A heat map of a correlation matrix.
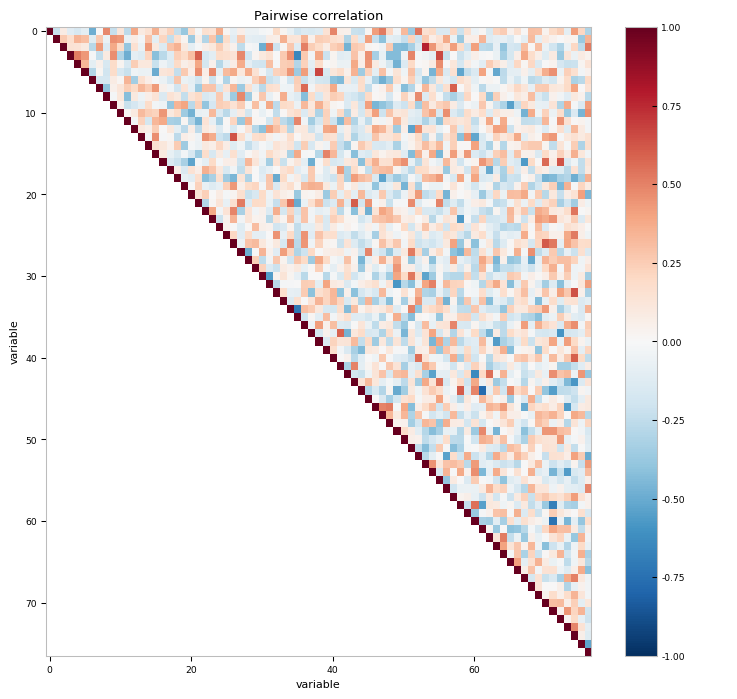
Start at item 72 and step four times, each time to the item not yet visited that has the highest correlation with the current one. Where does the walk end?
13
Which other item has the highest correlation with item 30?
51
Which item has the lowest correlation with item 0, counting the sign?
6
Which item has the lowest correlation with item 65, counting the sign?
9
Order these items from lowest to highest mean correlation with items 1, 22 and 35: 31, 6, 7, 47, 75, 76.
75, 47, 31, 6, 76, 7
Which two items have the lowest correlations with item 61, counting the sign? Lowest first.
44, 58
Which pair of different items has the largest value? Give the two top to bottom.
2, 53
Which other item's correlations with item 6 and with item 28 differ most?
47
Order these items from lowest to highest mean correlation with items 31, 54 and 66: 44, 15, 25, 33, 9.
25, 33, 9, 44, 15
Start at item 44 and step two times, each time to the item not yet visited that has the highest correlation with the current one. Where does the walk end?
60
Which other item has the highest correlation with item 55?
3
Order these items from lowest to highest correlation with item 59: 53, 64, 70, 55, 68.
53, 55, 70, 68, 64
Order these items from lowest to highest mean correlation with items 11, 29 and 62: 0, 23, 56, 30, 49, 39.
0, 23, 30, 39, 56, 49
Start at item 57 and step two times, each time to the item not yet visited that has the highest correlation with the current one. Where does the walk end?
36
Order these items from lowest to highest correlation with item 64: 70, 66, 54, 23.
23, 70, 54, 66
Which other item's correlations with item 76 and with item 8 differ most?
52
